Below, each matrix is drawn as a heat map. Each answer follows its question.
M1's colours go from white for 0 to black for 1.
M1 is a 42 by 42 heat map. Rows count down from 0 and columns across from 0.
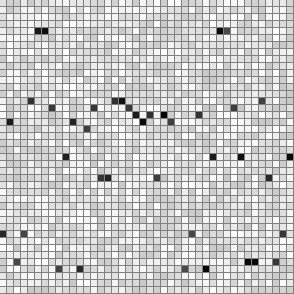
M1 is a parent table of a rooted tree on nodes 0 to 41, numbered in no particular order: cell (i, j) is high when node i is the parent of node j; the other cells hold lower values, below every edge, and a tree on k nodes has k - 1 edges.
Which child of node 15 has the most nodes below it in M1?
33
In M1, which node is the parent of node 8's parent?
25
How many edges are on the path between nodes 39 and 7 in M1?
5
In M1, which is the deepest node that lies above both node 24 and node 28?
14
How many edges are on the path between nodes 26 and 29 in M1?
2
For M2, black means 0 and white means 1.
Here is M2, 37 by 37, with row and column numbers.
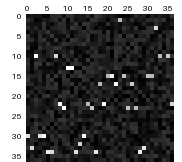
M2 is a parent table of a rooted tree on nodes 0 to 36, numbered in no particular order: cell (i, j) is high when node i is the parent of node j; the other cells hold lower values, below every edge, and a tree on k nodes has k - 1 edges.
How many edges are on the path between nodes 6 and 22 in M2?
3
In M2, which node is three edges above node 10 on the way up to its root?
3
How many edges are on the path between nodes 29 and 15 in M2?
7
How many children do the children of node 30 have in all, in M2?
1
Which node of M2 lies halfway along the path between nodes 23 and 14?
13
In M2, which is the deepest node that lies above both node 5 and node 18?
34
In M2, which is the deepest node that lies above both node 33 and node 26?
17
